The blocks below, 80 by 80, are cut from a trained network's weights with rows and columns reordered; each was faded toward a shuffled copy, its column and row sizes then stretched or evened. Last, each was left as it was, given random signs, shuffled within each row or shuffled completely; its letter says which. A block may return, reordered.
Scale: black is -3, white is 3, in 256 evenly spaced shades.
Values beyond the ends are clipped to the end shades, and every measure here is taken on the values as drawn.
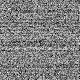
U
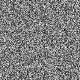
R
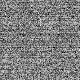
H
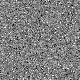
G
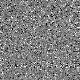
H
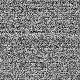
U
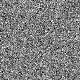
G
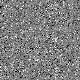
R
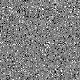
H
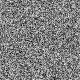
G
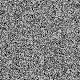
G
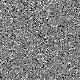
R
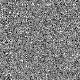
R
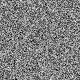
G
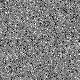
G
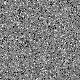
G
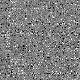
H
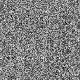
H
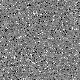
U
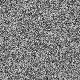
G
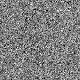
U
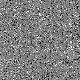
R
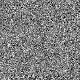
R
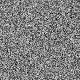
U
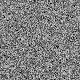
G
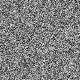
R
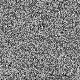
R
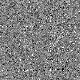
R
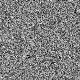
U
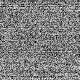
H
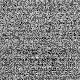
H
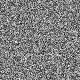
G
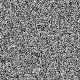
G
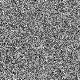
R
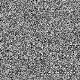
R
